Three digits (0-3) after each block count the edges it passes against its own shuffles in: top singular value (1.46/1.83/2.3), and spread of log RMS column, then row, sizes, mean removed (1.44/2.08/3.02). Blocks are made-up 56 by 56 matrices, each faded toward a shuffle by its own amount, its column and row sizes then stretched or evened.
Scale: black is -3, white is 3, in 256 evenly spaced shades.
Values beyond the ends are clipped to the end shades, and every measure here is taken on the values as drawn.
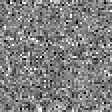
1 0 1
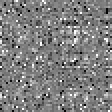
2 1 0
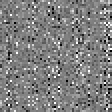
2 3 0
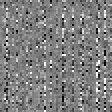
2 3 0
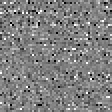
0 0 2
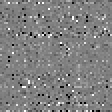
1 1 2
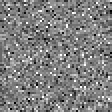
0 0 0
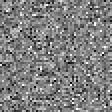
1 0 0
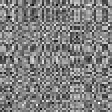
3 2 1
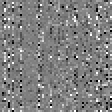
0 3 0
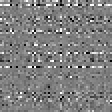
3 1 3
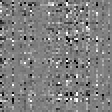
0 3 2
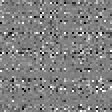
2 2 3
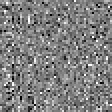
2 2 0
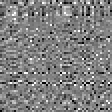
3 1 2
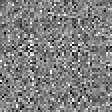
2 1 0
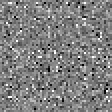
1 1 1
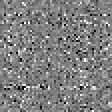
1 1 2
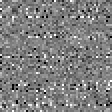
2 1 2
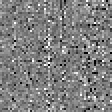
0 2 1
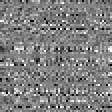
3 0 3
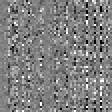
2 3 0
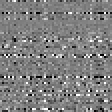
2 0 3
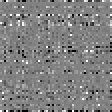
2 2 3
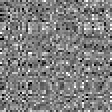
3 1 1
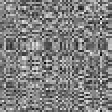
3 2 0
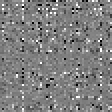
0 2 2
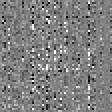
0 3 1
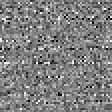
1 0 2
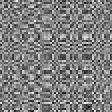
3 2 2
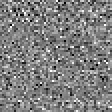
2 0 1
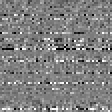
2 0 3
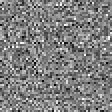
2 0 0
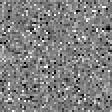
0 1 0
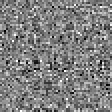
2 0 1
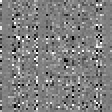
2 3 2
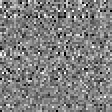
2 1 2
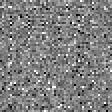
1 1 1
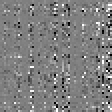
0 3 2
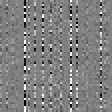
3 3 0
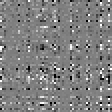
2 3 3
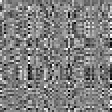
3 3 1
